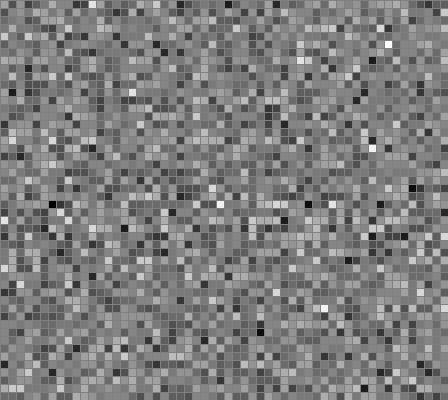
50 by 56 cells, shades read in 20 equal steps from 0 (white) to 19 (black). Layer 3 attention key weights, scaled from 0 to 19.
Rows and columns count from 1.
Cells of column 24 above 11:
12
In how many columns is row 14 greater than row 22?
21
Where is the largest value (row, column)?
26, 7
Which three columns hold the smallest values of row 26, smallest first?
28, 42, 35
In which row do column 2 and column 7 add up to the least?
18
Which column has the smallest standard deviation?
55
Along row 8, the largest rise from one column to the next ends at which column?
47
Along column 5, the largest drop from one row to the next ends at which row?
46
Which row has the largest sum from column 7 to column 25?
22
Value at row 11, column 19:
8
